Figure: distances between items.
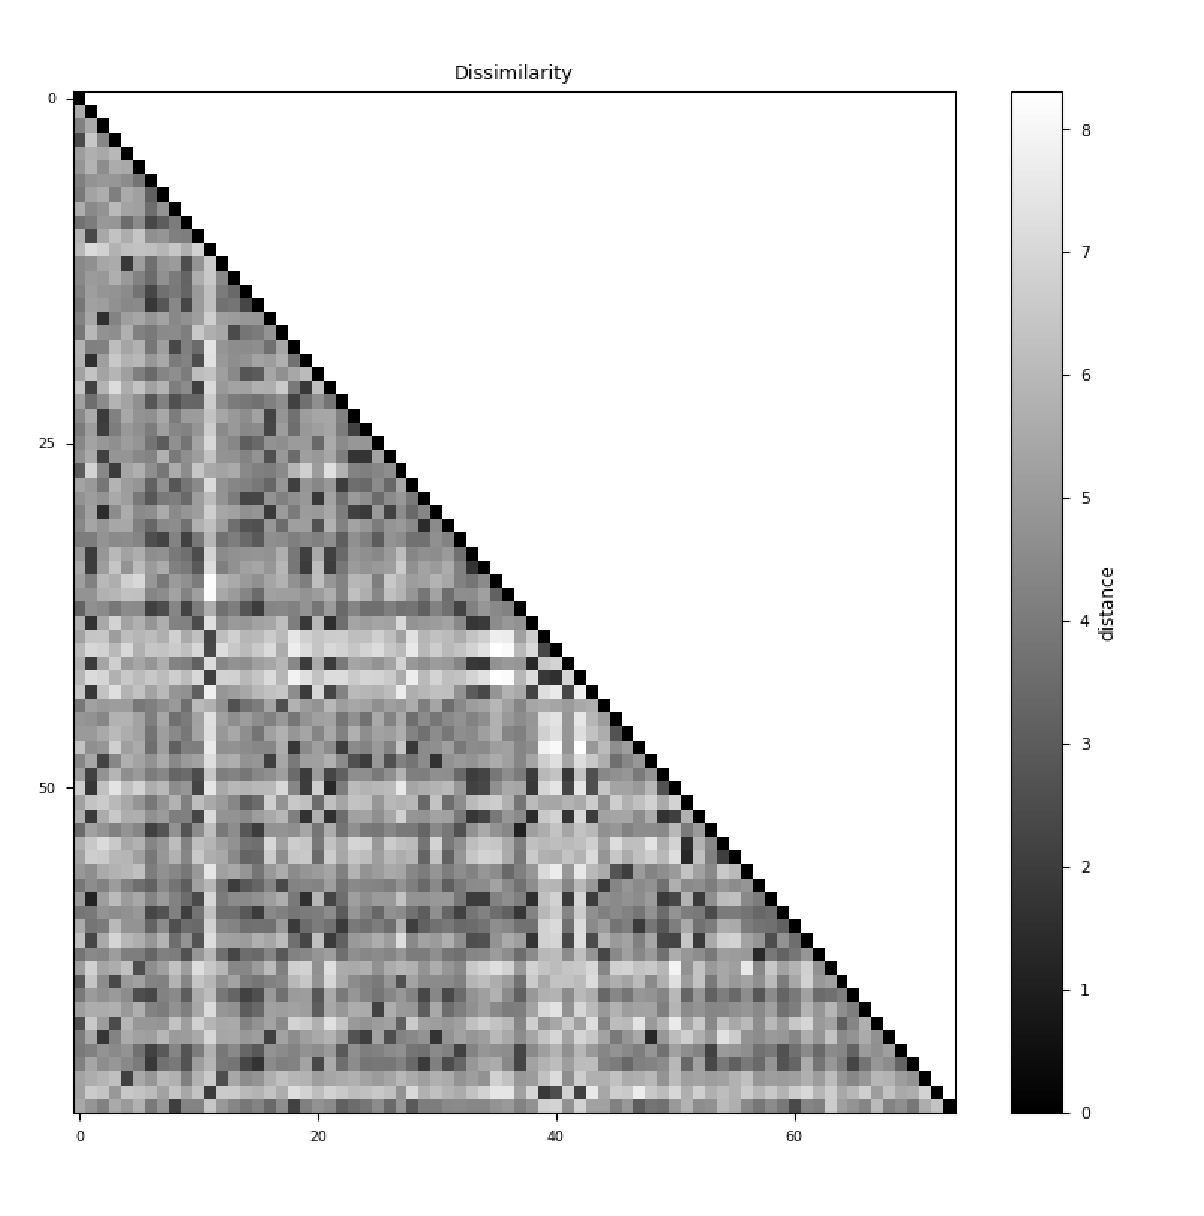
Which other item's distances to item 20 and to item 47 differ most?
18
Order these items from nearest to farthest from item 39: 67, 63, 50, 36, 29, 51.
67, 51, 29, 63, 50, 36
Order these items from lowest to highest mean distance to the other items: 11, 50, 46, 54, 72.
46, 50, 54, 72, 11
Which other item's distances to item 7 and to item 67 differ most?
32
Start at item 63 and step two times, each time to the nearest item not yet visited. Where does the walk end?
65
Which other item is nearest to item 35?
36
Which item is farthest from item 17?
50
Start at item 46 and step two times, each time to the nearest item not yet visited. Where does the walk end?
45
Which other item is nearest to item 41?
38
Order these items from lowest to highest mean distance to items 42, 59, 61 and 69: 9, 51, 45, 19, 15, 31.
9, 15, 19, 31, 51, 45
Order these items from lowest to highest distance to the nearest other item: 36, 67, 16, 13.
16, 13, 67, 36
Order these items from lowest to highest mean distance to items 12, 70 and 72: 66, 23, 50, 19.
66, 23, 19, 50
